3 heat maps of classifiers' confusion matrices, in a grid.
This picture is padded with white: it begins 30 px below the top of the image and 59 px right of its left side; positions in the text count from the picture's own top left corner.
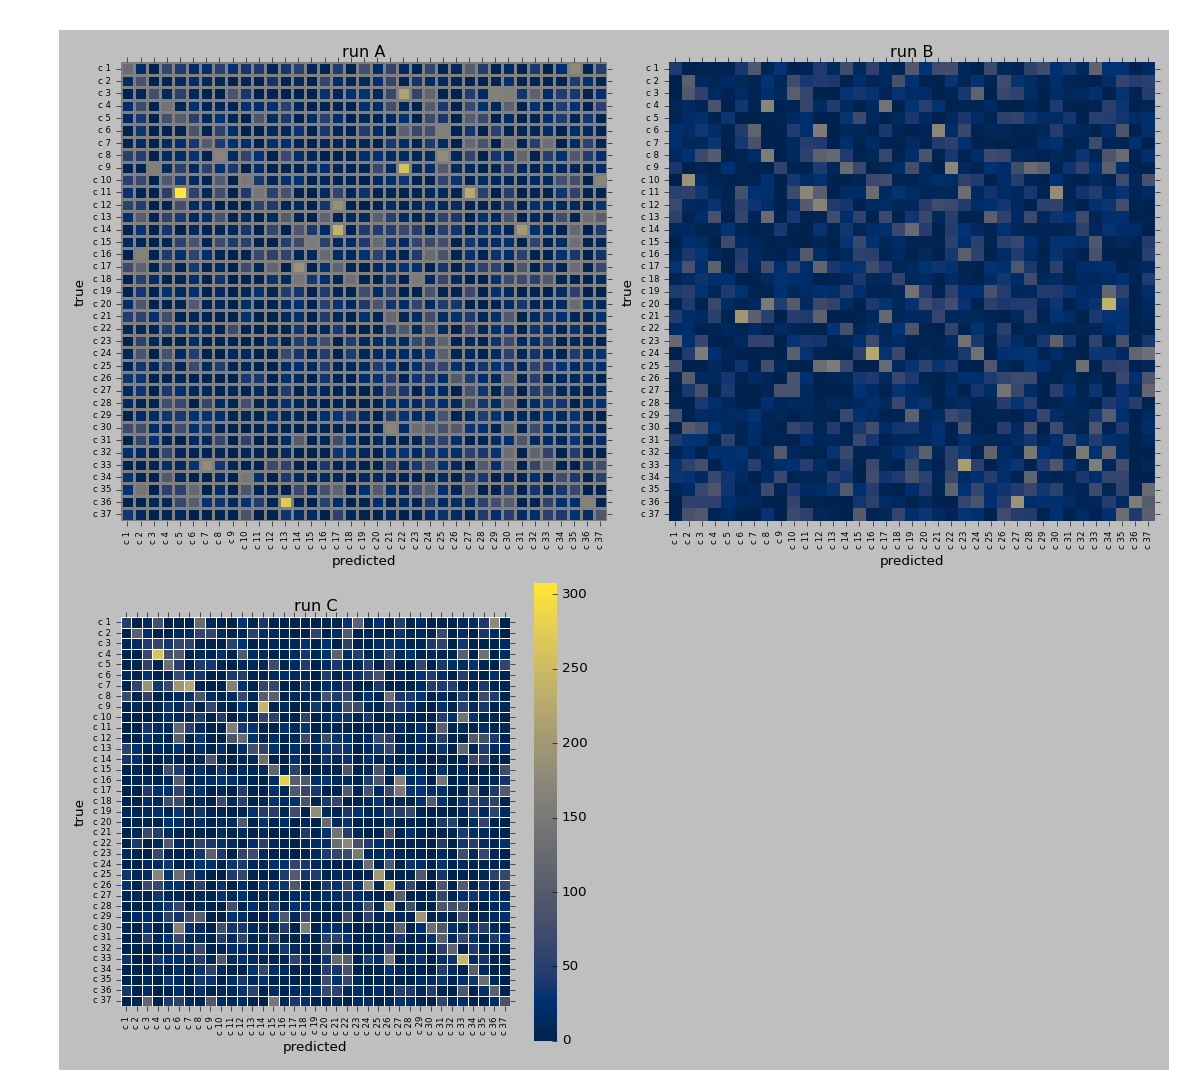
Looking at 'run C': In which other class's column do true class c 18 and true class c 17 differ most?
c 27
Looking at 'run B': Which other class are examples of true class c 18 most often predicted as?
c 28
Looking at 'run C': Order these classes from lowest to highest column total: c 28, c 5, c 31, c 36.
c 28, c 36, c 5, c 31
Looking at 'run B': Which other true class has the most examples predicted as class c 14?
c 9
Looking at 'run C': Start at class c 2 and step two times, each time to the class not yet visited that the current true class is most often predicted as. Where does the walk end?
c 21
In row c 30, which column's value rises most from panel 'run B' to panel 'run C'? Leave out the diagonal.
c 6
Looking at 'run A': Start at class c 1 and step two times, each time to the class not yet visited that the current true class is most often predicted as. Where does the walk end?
c 2
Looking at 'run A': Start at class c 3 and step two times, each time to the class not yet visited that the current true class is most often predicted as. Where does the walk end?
c 24
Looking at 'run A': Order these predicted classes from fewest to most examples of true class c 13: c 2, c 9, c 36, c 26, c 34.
c 9, c 26, c 34, c 2, c 36
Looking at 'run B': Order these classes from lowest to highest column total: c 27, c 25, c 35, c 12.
c 25, c 27, c 12, c 35
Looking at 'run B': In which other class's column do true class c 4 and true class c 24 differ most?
c 16
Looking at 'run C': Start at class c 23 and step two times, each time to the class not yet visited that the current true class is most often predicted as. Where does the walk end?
c 14
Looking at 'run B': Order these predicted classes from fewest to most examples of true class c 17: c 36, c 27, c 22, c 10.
c 36, c 22, c 10, c 27
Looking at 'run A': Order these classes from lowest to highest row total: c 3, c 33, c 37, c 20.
c 37, c 20, c 33, c 3
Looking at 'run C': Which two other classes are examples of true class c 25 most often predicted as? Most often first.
c 4, c 6
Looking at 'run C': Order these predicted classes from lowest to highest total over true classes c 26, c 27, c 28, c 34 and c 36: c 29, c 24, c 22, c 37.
c 29, c 37, c 22, c 24
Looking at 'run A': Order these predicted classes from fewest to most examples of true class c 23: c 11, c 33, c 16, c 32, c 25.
c 11, c 32, c 33, c 16, c 25
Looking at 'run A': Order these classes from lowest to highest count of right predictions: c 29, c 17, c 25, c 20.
c 29, c 25, c 20, c 17
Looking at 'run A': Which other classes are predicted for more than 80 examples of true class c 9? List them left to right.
c 3, c 22, c 25
